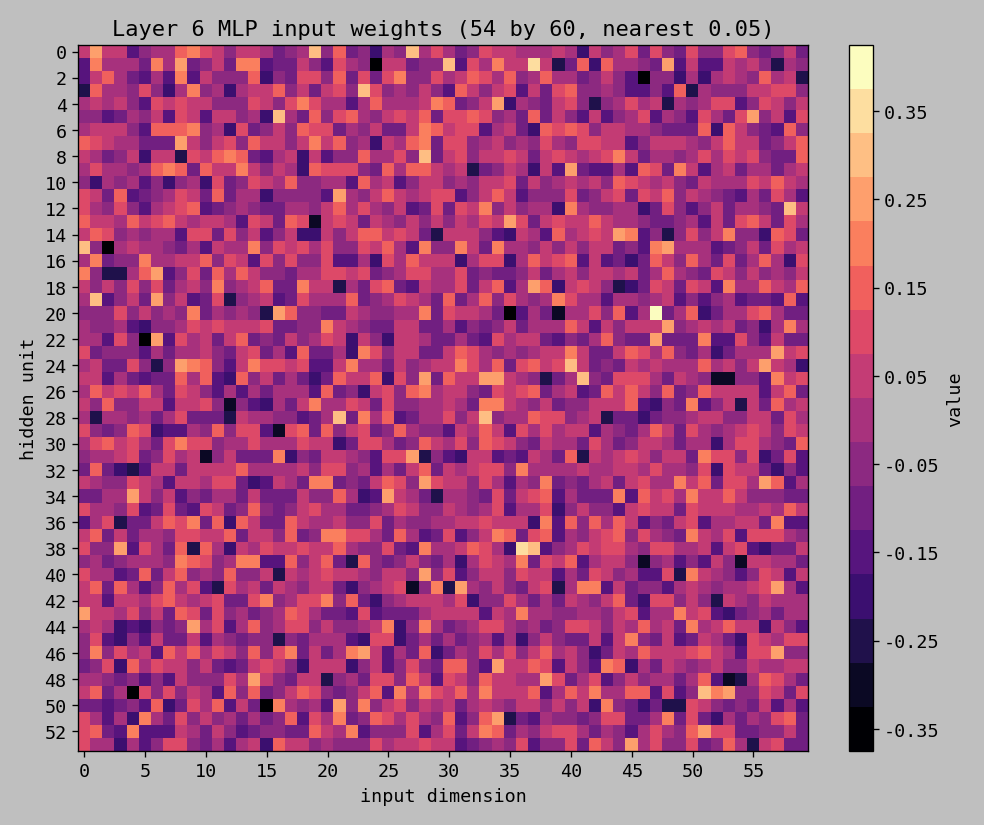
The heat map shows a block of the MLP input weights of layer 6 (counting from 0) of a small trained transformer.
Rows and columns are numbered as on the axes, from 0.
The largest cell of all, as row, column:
20, 47
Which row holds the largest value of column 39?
19
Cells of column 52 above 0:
17
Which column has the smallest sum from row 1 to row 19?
46
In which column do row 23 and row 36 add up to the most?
57
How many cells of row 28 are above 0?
17
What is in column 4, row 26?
0.05
